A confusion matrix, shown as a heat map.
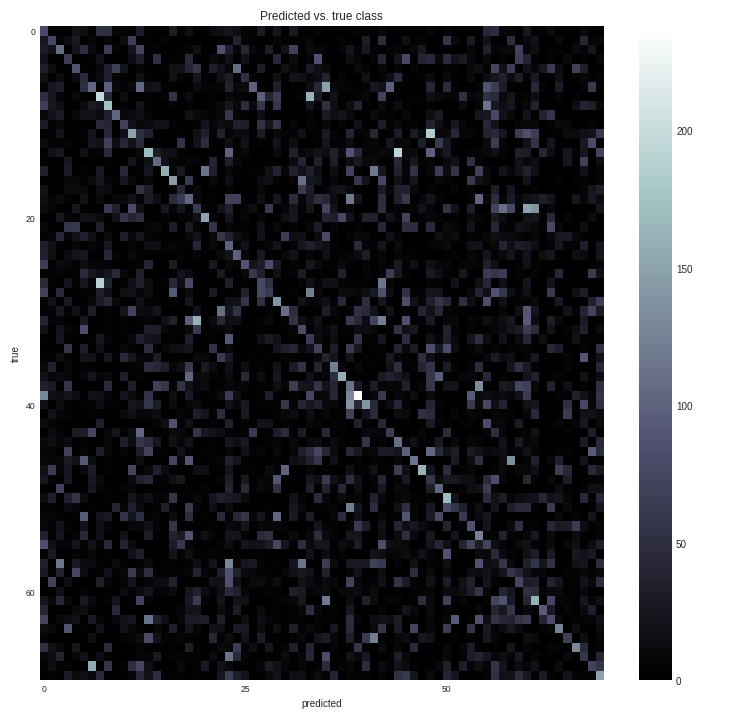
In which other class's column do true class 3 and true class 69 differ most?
34
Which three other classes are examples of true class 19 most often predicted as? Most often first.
60, 61, 57
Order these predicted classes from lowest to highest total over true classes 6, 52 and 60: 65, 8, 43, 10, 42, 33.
65, 42, 33, 10, 43, 8
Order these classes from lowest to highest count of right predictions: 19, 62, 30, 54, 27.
19, 27, 62, 30, 54
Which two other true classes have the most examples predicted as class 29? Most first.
52, 48
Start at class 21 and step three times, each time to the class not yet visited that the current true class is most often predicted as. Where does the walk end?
44
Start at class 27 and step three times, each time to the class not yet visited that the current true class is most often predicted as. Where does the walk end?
23
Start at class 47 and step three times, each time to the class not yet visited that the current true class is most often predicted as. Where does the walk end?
35
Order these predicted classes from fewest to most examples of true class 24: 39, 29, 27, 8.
29, 39, 27, 8
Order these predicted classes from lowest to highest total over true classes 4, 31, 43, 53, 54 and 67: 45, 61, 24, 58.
61, 58, 45, 24
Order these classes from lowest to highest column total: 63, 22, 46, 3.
46, 3, 22, 63
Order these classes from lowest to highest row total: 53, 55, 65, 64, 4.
65, 53, 64, 4, 55
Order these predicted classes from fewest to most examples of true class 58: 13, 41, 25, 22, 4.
41, 25, 22, 13, 4
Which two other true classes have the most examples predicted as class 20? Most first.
15, 12
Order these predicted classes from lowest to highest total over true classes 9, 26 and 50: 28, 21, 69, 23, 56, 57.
28, 21, 69, 23, 57, 56
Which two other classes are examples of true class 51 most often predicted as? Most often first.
38, 50
